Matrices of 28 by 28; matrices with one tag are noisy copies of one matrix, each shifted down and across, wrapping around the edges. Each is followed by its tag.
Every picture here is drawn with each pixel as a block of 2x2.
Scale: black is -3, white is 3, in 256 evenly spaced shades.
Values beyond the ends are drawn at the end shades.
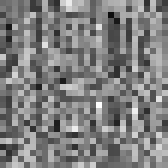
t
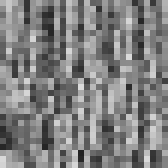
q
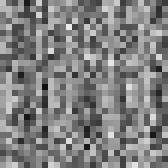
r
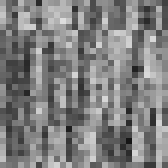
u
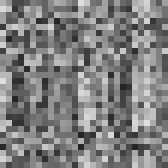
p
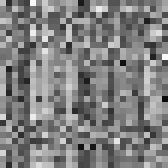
p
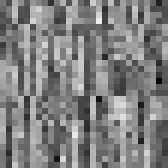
q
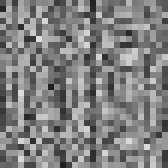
t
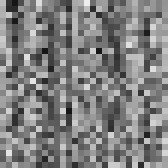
r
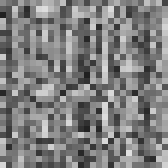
t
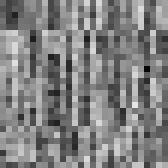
q
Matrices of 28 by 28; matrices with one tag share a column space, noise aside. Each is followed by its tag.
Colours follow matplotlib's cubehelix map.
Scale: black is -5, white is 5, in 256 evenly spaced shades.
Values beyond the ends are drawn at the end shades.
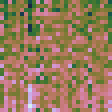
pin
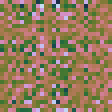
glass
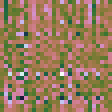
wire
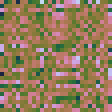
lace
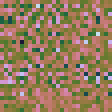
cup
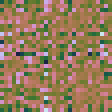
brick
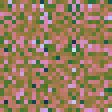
glass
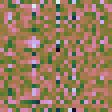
glass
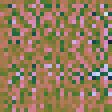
cup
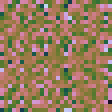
glass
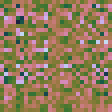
cup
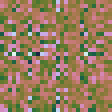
brick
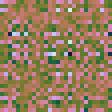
brick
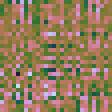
wire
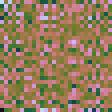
glass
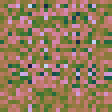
cup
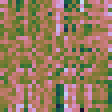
pin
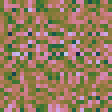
brick
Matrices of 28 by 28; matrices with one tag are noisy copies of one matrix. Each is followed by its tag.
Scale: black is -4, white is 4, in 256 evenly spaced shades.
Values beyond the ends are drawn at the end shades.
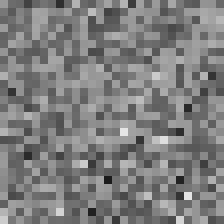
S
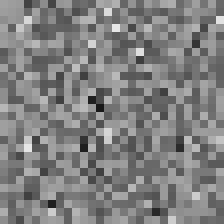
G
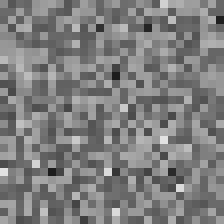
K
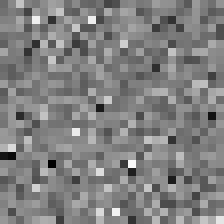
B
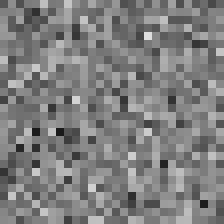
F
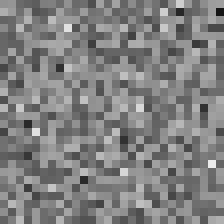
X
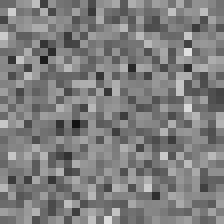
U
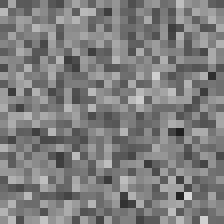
S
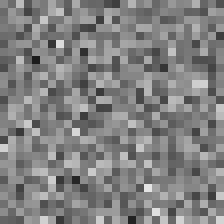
B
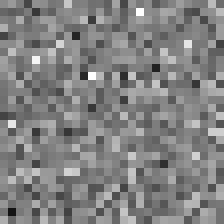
F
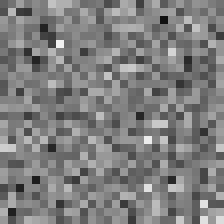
B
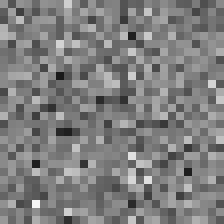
F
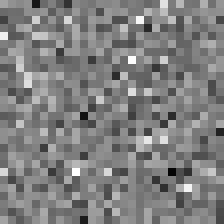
K
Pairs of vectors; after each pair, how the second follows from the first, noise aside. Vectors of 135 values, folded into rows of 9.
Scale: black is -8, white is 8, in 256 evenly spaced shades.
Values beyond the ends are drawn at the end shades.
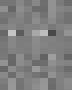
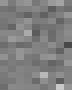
shuffled.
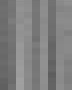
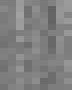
reversed, negated, partly zeroed.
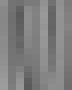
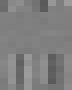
reversed, partly zeroed.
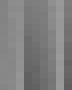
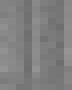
wrapped around, negated, shrunk.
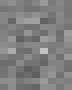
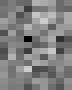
reversed, negated, scaled up.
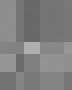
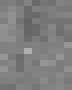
partly zeroed.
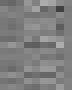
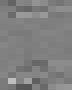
reversed, negated, partly zeroed.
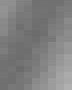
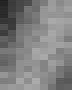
reversed, negated, scaled up.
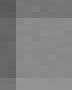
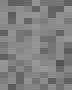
shuffled.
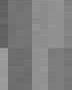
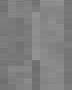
wrapped around, negated, shrunk.
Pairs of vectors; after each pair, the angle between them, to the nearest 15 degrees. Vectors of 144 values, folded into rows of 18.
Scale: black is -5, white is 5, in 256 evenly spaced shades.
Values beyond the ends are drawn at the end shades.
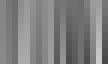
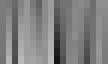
60 degrees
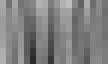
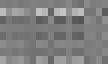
75 degrees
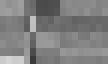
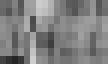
150 degrees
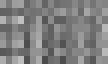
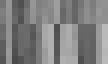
105 degrees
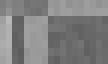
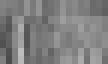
135 degrees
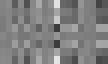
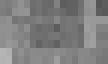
75 degrees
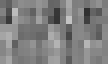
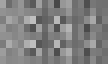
90 degrees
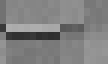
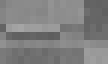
45 degrees
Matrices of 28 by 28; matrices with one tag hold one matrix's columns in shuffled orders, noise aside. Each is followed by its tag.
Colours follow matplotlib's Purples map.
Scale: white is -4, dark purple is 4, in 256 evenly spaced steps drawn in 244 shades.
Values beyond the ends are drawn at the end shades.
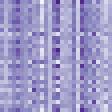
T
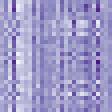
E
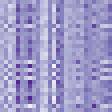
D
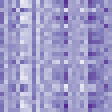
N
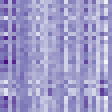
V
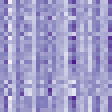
V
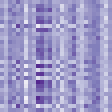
D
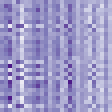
D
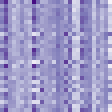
T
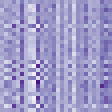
D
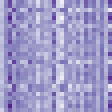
N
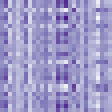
N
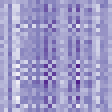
D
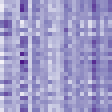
E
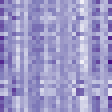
V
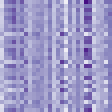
T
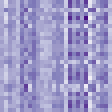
N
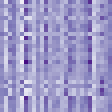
V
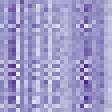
D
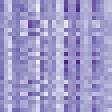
E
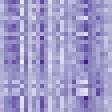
V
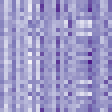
E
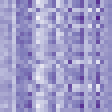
N
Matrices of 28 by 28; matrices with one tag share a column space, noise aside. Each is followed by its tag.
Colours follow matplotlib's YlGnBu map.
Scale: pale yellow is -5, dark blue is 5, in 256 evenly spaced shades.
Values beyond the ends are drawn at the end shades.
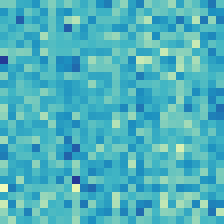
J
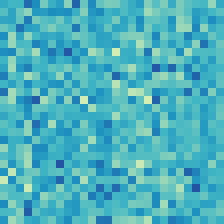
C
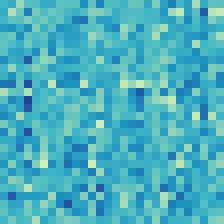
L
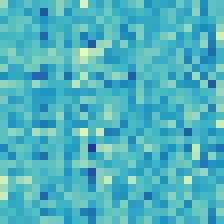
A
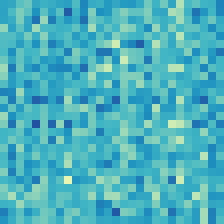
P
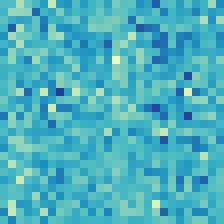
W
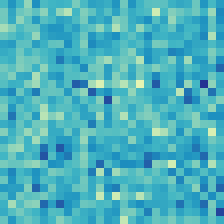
L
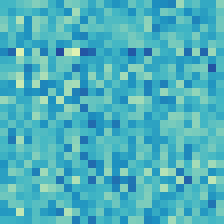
C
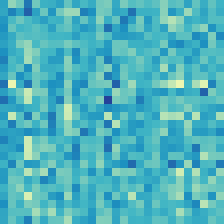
L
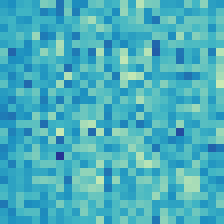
A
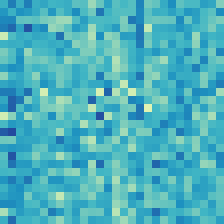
W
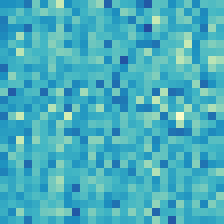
W
